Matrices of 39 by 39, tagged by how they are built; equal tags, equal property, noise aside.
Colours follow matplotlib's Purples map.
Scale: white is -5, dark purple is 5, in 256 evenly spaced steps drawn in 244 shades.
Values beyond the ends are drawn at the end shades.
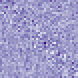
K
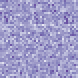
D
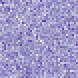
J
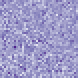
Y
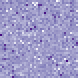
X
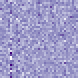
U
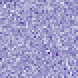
K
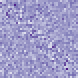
K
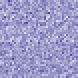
D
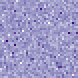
X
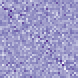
K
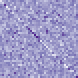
J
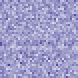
D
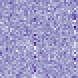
U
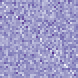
J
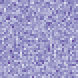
D
